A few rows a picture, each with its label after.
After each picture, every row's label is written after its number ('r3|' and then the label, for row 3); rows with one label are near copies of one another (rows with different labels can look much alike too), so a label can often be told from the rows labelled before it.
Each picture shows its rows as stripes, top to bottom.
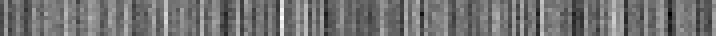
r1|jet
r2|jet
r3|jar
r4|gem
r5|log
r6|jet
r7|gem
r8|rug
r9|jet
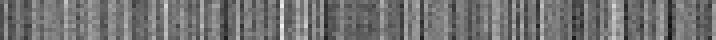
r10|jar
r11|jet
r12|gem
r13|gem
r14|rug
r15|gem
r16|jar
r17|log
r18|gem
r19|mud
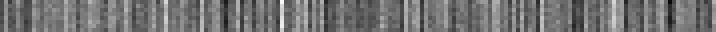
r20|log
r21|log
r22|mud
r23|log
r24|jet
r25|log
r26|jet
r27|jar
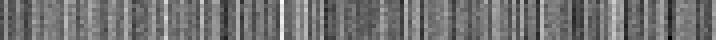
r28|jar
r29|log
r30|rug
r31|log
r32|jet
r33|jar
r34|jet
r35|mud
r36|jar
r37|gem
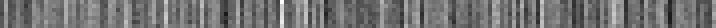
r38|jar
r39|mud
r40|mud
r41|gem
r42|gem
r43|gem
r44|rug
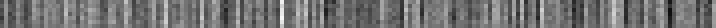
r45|rug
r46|jar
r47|mud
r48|gem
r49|jar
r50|log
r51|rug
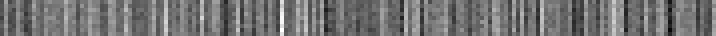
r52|jet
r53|jar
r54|mud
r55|jet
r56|jar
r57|log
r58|rug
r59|log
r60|log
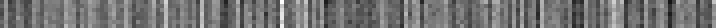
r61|log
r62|jet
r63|jar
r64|jar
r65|jar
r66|rug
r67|jar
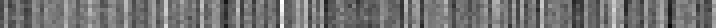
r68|log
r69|rug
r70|log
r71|log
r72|gem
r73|jar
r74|log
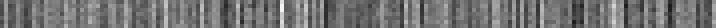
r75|log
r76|log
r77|jar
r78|mud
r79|jar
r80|log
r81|rug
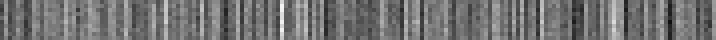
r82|rug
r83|jar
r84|jet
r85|gem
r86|jet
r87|jet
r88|mud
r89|log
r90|jar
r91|log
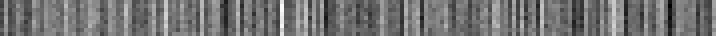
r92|gem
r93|gem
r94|rug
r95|log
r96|gem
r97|mud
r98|log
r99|jet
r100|rug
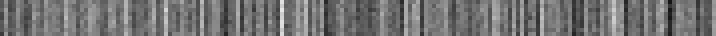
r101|rug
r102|log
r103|log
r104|mud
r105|mud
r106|jar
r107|jar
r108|mud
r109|rug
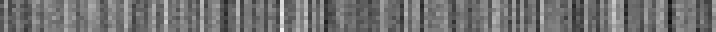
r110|gem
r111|mud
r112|gem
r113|log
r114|mud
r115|gem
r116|jar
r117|jar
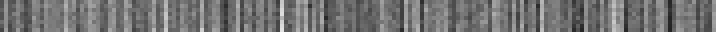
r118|mud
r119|gem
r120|jar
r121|log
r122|mud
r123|log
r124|jet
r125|jet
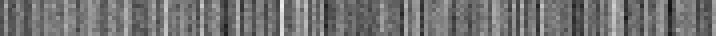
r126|log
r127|jar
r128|log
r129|rug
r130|mud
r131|rug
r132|gem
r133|jar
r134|log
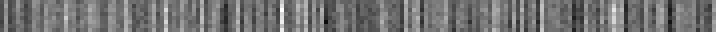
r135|rug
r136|mud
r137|log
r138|rug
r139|jet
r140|gem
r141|gem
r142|rug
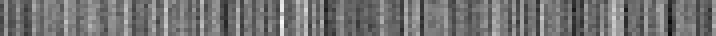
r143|jar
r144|mud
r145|mud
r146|gem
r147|mud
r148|rug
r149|log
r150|mud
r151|rug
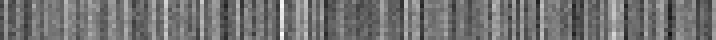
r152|jar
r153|mud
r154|rug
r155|jar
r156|log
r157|jar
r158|jar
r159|mud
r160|log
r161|jet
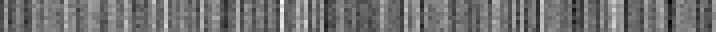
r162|mud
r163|gem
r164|jet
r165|rug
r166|jet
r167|rug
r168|gem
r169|rug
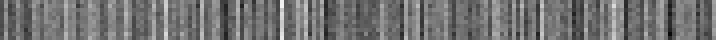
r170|log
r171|jet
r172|gem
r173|rug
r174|mud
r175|mud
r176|mud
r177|jet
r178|gem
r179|jet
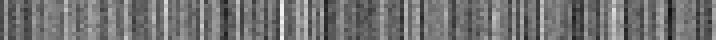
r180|gem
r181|jar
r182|jet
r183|log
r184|mud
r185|mud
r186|jar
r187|jet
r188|gem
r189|rug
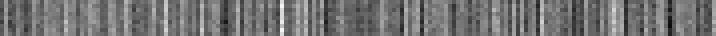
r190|gem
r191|jar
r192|mud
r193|jet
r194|mud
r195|gem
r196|rug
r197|jar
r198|jar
